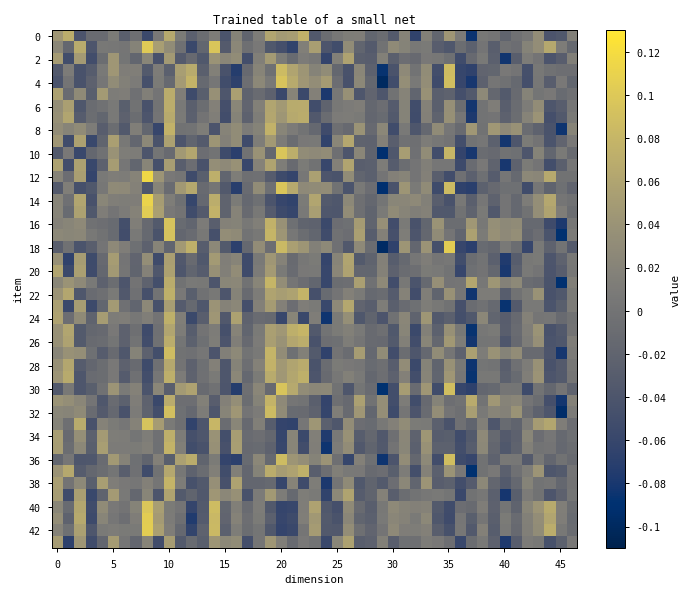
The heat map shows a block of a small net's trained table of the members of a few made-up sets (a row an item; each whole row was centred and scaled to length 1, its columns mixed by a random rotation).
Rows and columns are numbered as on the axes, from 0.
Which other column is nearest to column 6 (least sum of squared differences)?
32
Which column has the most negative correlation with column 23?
19
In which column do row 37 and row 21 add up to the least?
45
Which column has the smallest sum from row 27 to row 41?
24
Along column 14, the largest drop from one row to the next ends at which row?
16
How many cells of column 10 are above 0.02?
30
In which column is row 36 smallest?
29
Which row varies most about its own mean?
4
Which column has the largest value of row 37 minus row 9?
1
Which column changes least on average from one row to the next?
28
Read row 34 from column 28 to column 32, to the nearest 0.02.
-0.02 -0.04 0 0.02 -0.02
